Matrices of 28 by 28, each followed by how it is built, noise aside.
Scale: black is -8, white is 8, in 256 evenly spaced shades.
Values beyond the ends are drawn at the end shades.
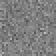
noise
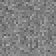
repeating columns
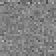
uneven rows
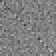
diagonal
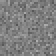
noise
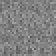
repeating columns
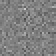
low rank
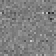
uneven rows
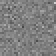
low rank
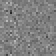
uneven columns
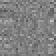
low rank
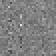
uneven columns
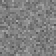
noise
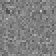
low rank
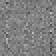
uneven columns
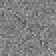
diagonal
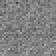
repeating columns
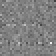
uneven rows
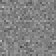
repeating columns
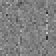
uneven columns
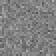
noise
